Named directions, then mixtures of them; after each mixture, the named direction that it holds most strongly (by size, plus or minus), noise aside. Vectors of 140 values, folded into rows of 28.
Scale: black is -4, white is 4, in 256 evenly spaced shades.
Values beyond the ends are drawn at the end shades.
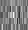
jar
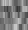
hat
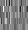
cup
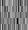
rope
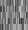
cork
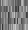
cork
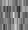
hat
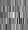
jar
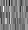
cup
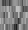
hat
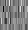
cup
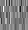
cup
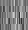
cork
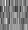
cup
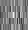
jar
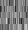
cork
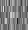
cup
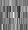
jar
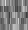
hat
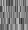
cork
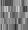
hat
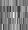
jar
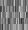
cork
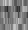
hat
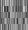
rope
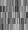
cork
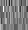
cup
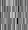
rope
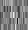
jar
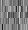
jar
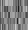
rope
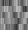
hat
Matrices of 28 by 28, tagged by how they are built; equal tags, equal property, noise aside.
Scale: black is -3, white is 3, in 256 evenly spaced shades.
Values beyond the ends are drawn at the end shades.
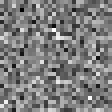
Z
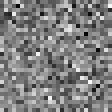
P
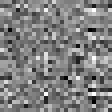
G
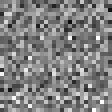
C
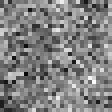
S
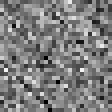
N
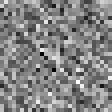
N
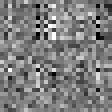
G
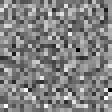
C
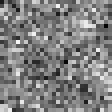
S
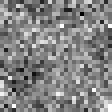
S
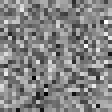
P
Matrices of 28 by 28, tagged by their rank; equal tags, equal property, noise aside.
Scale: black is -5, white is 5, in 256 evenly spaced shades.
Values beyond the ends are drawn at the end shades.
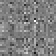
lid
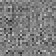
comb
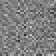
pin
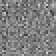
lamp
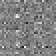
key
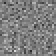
lamp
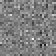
comb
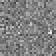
comb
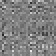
key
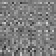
pin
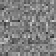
lid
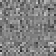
lid
